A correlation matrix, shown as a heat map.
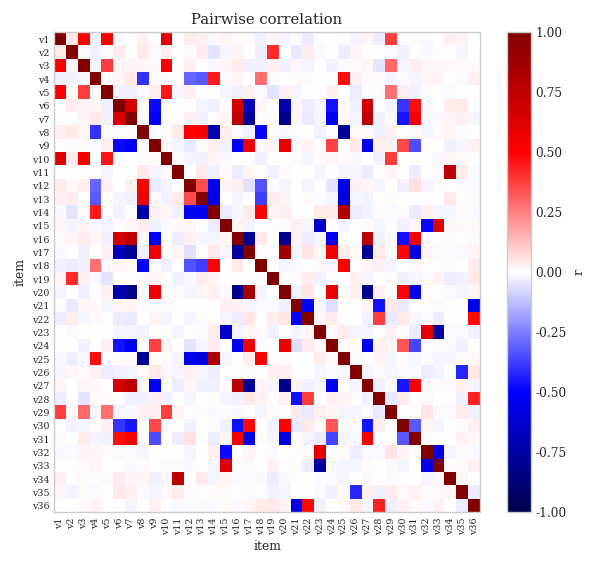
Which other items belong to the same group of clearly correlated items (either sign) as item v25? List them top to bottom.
v4, v8, v12, v13, v14, v18
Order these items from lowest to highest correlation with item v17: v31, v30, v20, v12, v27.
v27, v31, v12, v30, v20
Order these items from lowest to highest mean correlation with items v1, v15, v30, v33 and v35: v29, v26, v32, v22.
v32, v26, v22, v29
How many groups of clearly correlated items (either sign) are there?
8
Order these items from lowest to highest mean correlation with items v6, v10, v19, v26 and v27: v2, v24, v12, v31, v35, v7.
v24, v35, v12, v2, v31, v7
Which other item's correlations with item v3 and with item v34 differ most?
v11
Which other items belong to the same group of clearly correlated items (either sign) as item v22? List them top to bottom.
v21, v28, v36
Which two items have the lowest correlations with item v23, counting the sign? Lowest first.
v33, v15
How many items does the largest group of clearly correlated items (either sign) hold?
10
